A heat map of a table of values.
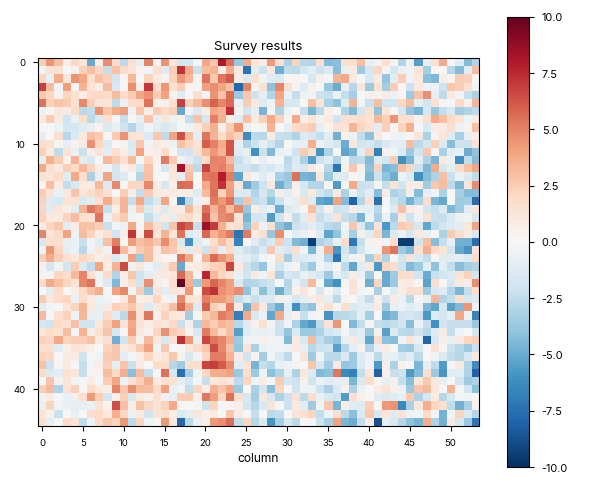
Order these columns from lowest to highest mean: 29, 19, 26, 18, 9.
26, 29, 19, 18, 9
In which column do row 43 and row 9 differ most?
17
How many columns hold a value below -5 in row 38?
7
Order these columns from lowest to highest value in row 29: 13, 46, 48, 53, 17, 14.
53, 46, 13, 14, 48, 17
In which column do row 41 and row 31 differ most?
24
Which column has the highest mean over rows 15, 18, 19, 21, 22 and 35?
22
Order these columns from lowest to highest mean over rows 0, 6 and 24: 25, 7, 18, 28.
25, 18, 28, 7
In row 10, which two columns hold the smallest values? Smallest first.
37, 50
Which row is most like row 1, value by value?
9
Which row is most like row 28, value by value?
18
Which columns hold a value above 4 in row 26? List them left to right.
5, 17, 20
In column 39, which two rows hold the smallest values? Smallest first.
19, 1
